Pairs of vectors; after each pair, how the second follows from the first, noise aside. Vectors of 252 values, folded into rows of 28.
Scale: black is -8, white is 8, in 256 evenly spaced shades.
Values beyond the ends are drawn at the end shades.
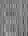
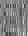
negated, scaled up.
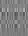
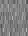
shuffled.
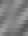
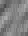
reversed.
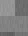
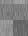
reversed, negated.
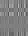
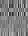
negated, scaled up.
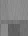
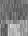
negated, scaled up.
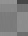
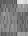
negated, scaled up.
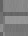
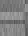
reversed.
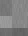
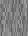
shuffled.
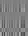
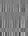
negated.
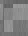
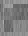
negated.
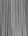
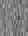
shuffled.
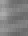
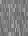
shuffled.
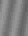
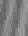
negated.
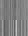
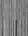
negated.
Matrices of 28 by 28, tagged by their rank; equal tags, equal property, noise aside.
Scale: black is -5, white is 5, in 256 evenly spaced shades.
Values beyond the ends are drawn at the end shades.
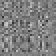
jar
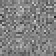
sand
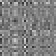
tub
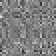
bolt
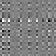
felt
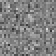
sand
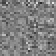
sand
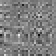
jar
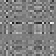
tub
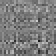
jar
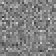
sand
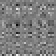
tub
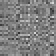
bolt
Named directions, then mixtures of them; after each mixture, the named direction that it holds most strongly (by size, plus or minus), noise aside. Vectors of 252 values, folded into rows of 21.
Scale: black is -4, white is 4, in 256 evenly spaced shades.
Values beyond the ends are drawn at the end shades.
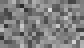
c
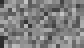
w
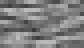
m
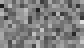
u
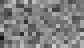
c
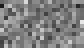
w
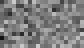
c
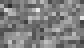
u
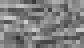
m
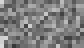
w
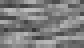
m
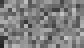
w
